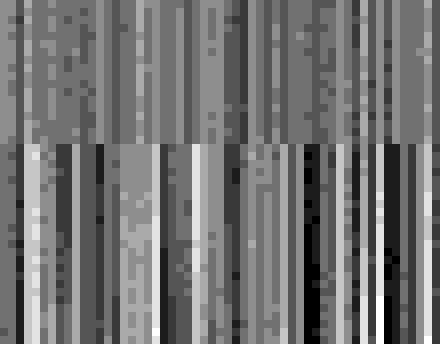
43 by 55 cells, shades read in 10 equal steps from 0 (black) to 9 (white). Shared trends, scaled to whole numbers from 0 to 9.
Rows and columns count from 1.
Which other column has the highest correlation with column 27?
15
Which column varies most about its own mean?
50
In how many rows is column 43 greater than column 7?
32
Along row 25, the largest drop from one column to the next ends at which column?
49
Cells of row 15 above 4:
16
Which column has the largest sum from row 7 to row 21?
4
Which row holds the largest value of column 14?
43
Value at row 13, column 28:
5
